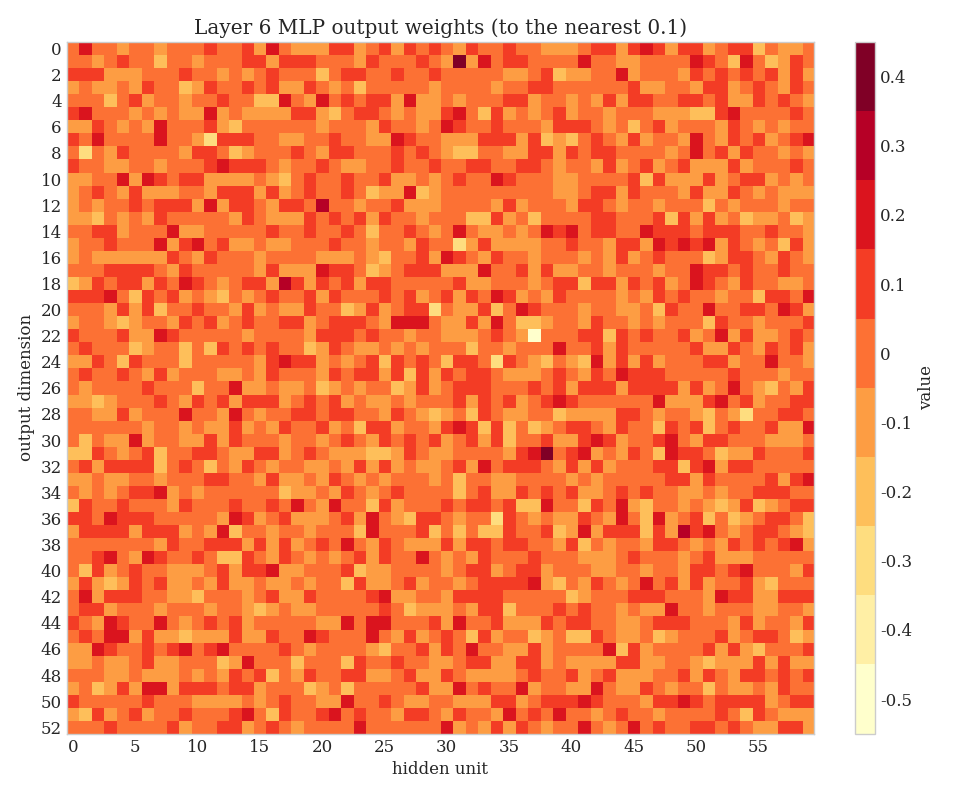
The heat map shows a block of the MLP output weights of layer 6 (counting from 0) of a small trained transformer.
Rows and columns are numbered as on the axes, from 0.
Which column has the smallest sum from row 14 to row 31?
37
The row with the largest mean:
14
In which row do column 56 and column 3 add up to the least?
41
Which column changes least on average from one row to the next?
8
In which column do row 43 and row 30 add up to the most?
48
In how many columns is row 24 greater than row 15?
22
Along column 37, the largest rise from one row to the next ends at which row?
23
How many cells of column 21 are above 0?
16
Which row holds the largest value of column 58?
38
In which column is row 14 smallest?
24
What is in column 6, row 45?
0.1
